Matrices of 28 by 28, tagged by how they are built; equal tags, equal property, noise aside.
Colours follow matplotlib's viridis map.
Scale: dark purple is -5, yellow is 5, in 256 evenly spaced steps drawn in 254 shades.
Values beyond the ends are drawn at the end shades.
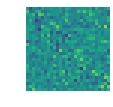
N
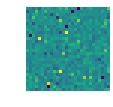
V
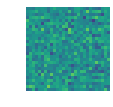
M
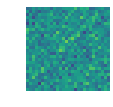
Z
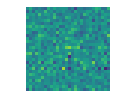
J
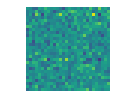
J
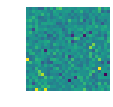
V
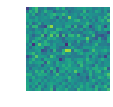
J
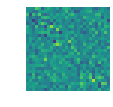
N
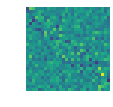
N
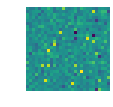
V
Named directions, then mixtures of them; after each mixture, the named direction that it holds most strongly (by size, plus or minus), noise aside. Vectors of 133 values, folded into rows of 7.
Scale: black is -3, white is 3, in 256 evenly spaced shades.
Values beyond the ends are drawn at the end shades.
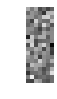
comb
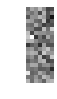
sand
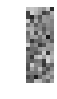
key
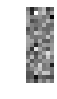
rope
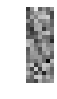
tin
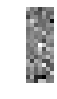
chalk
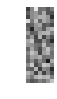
tin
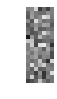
comb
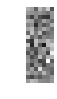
comb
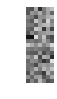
sand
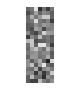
tin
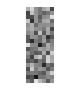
key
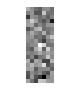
chalk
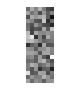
sand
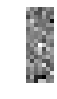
chalk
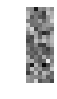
tin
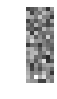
key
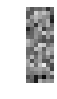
chalk
